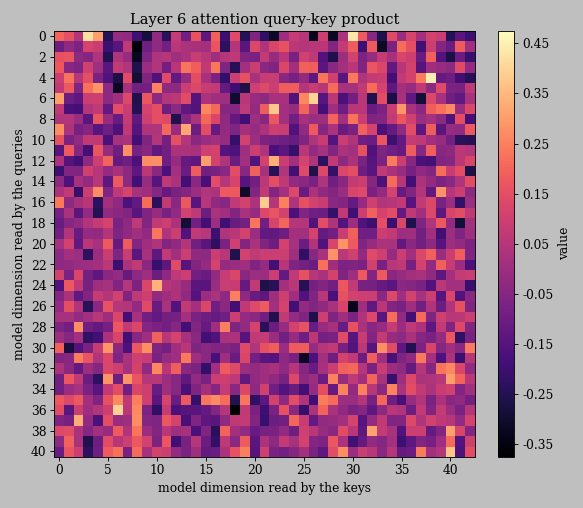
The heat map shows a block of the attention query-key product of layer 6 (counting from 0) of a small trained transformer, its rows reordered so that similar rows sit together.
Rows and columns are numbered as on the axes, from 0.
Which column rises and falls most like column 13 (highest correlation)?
0
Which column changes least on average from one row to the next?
8
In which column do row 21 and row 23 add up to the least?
3
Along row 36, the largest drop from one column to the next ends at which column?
18
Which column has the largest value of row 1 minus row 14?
36
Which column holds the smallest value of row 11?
24
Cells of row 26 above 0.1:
9
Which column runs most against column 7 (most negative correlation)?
34
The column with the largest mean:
30
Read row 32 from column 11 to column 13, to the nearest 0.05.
0.05 0.2 -0.05
